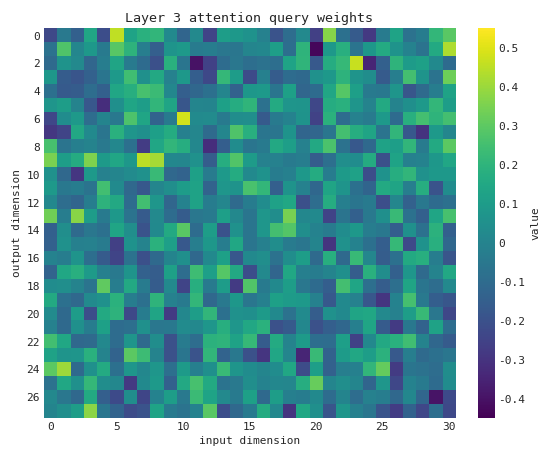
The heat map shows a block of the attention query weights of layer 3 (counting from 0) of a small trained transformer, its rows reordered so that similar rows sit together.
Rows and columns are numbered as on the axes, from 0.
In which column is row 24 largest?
1
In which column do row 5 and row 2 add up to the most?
23
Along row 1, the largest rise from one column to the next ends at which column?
21
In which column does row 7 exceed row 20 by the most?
9
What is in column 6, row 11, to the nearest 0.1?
-0.1
